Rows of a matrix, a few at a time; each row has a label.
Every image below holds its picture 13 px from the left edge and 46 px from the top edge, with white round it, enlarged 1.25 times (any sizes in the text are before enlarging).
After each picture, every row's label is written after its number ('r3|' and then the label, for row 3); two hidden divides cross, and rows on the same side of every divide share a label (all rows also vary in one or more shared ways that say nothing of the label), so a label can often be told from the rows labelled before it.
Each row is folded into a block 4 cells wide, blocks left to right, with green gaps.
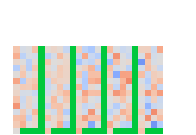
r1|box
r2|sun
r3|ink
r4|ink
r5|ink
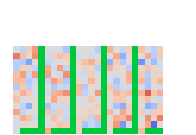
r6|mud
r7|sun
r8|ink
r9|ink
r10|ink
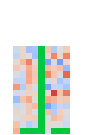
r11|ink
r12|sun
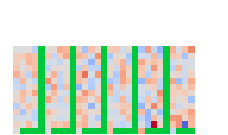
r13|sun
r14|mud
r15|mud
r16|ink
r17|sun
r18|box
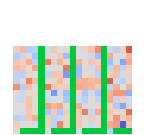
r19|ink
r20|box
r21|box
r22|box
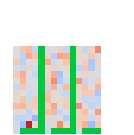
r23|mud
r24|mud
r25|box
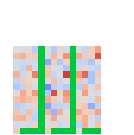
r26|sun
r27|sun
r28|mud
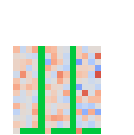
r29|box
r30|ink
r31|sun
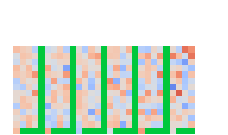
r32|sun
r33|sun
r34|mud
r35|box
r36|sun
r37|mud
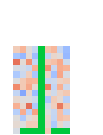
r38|box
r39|ink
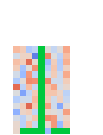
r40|ink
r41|box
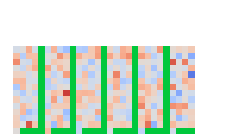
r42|mud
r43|sun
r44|mud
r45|mud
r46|box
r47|box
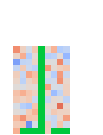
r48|ink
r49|ink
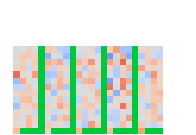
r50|sun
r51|ink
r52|sun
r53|ink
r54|ink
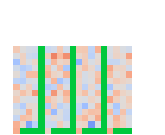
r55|ink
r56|sun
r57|ink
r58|sun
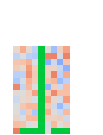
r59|ink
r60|mud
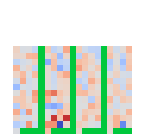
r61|sun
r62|ink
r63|ink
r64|box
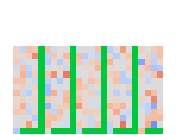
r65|mud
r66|sun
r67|box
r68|mud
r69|ink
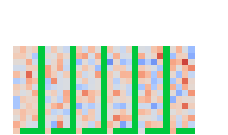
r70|ink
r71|sun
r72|sun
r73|ink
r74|mud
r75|ink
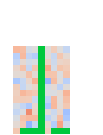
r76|ink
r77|sun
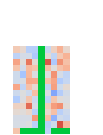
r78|ink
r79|mud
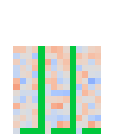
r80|box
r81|mud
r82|mud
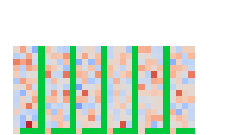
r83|sun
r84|sun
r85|sun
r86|sun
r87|ink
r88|sun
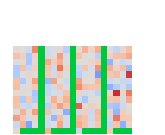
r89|box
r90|sun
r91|box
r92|sun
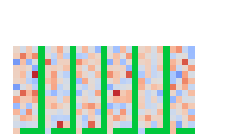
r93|sun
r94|mud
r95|sun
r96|sun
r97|box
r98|ink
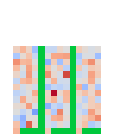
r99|sun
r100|sun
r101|ink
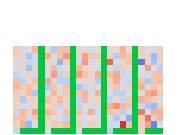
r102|box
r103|mud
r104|sun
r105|mud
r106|ink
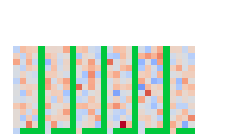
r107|mud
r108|box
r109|ink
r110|mud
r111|mud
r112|ink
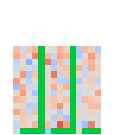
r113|mud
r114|mud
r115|sun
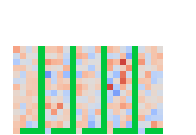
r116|ink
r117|box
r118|box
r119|ink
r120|mud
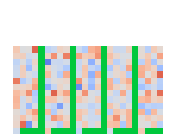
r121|box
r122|sun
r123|mud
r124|box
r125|sun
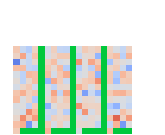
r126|ink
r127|sun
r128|box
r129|ink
